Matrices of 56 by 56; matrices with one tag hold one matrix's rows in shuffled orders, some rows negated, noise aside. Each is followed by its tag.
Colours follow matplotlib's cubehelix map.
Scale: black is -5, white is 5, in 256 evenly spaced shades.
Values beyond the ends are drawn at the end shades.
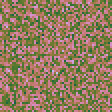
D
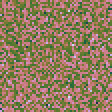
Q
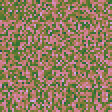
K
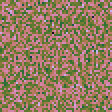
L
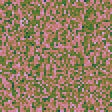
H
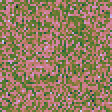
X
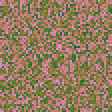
K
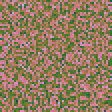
K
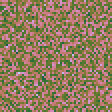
L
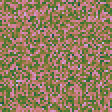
D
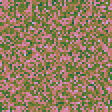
L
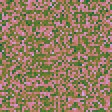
X
